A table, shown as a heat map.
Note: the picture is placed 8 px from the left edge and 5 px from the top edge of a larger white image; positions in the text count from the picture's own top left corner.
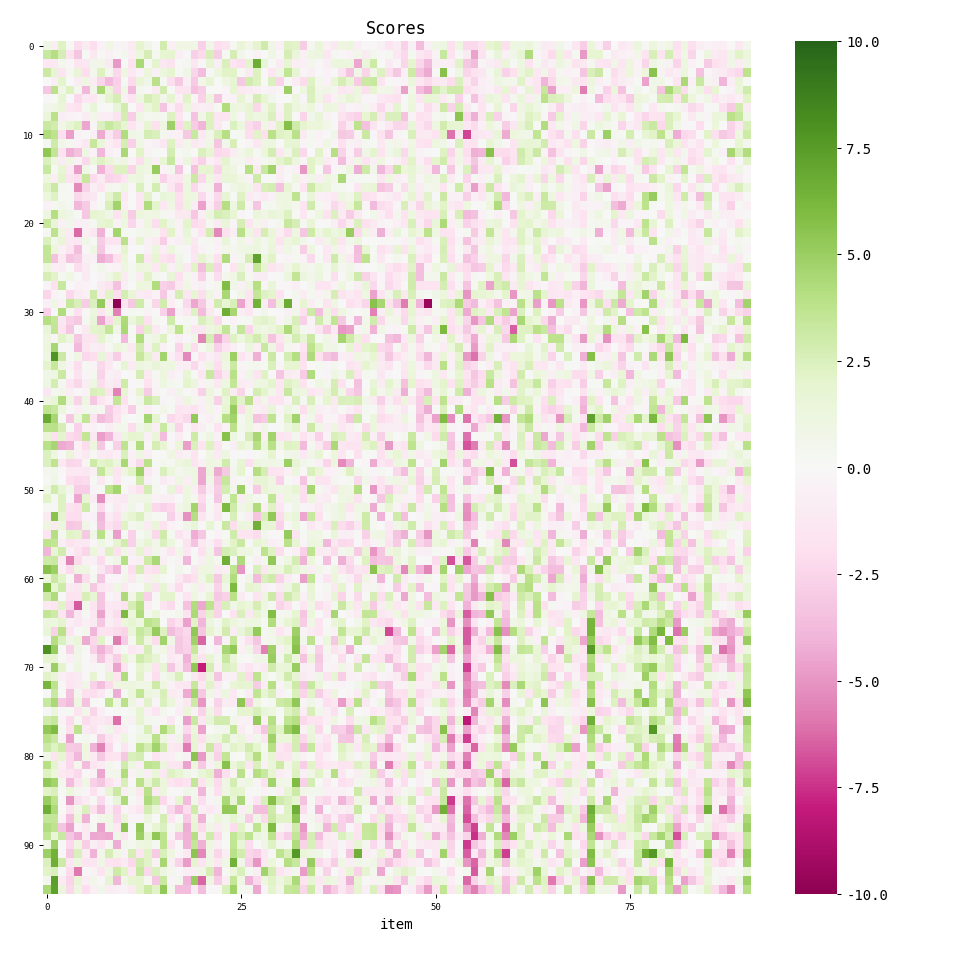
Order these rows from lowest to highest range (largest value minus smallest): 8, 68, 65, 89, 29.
8, 65, 89, 68, 29
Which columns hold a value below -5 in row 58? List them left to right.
3, 52, 54
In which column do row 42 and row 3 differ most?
19
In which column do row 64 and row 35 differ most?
37
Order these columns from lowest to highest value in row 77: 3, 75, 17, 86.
3, 86, 17, 75
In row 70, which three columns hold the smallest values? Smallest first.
20, 54, 9
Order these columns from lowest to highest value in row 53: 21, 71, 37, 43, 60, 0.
43, 71, 60, 0, 21, 37
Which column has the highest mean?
1
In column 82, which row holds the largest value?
33
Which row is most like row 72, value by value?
83
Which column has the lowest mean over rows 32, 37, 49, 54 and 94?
54
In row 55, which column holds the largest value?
31
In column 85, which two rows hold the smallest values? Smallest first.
29, 2
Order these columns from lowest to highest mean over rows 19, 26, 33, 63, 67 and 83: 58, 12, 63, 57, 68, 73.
68, 73, 63, 57, 58, 12
